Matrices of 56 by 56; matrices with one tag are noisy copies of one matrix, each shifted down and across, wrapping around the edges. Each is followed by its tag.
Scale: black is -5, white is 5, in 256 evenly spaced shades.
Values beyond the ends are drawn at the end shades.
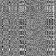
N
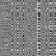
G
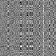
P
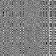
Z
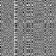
G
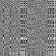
N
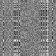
N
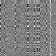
P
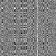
P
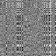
N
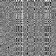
N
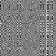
Z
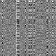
G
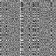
G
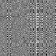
Z
